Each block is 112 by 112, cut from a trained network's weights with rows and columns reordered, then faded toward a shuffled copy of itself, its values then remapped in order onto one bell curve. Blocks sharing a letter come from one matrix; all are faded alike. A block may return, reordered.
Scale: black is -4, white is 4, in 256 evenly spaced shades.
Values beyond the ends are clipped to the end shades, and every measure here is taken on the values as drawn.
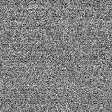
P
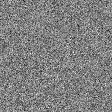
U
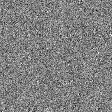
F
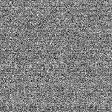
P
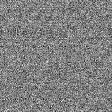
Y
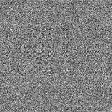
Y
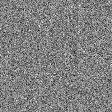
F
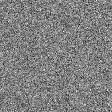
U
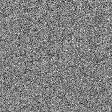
F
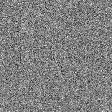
F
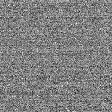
P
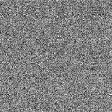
Y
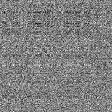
Y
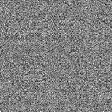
Y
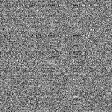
Y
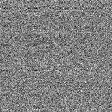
Y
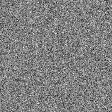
F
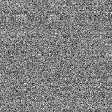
Y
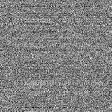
Y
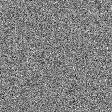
U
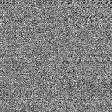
Y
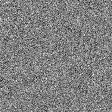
U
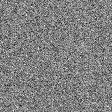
U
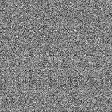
Y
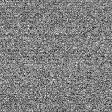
P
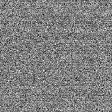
P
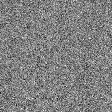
F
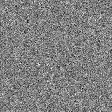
U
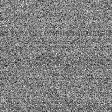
P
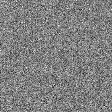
F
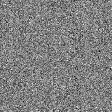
F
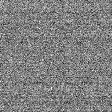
P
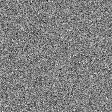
U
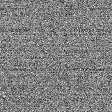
P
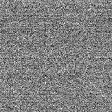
P
